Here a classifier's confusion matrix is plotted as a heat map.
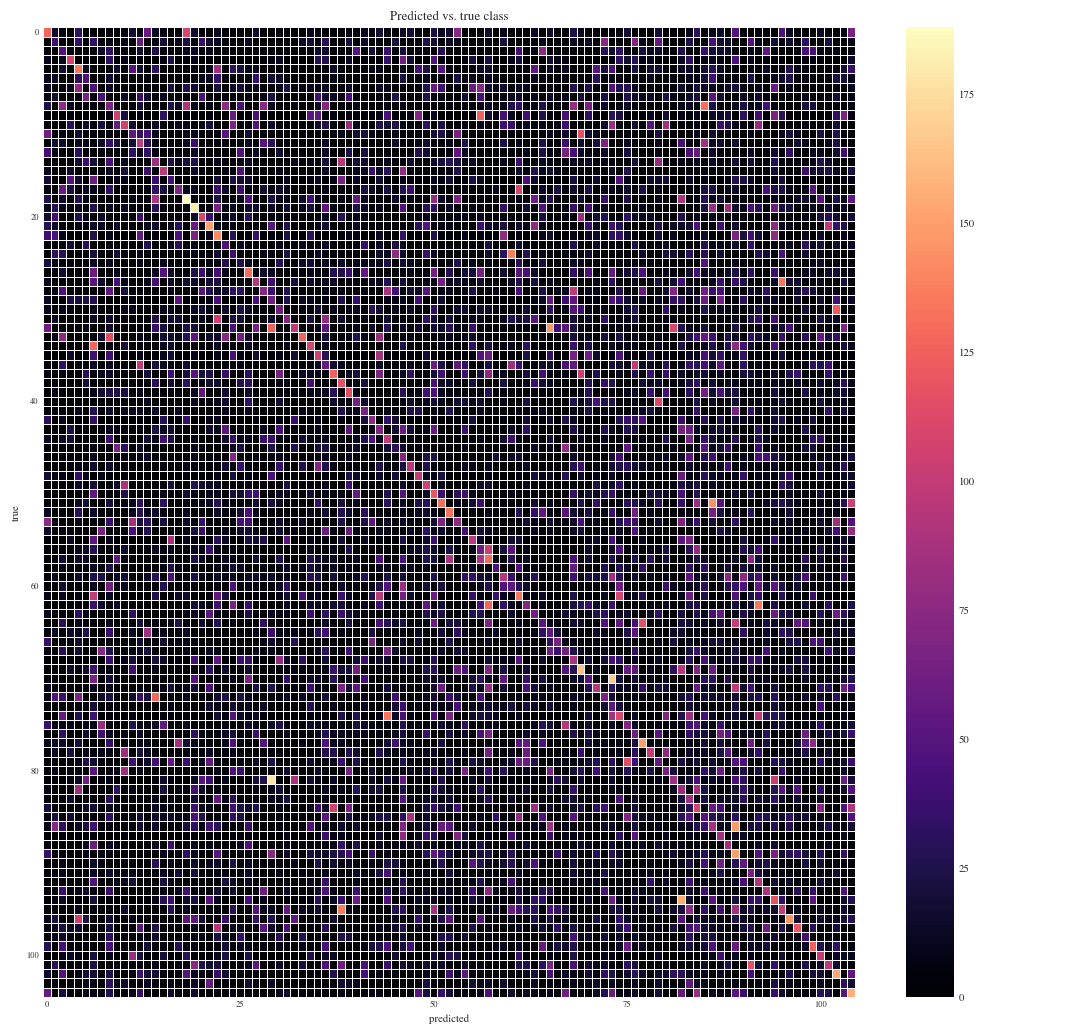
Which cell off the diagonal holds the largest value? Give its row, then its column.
81, 29
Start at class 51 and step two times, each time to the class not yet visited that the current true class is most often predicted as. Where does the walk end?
89
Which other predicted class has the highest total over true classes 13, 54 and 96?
4
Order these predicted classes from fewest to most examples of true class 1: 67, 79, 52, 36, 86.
67, 52, 36, 86, 79
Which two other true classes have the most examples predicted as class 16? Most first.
55, 79
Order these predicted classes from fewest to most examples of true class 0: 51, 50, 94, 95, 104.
94, 51, 50, 95, 104
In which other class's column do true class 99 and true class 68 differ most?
30
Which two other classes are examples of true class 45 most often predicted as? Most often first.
67, 9
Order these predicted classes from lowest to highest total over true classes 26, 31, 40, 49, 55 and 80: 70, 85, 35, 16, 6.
35, 85, 70, 16, 6
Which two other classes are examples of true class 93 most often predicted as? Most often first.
57, 28
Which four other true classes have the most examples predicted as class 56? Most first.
9, 57, 6, 26
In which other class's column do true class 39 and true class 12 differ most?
72
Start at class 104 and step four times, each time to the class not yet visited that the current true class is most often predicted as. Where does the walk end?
82
